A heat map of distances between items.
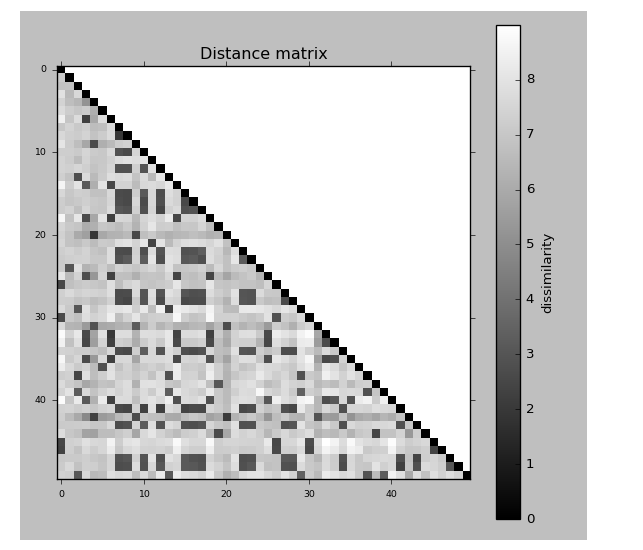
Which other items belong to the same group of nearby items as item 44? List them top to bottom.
19, 38
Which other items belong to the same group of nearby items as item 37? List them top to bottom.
2, 13, 29, 39, 49
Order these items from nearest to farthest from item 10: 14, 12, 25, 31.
12, 31, 25, 14
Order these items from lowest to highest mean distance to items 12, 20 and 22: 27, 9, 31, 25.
27, 31, 9, 25
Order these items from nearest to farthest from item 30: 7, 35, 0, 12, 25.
0, 7, 12, 25, 35
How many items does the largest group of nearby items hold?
16
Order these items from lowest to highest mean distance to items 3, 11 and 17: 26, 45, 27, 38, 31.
27, 31, 26, 38, 45
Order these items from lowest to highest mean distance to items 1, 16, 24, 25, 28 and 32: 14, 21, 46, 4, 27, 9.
14, 27, 4, 9, 21, 46
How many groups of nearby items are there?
9
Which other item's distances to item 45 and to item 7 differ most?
8
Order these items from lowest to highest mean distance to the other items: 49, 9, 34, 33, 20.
34, 20, 33, 9, 49
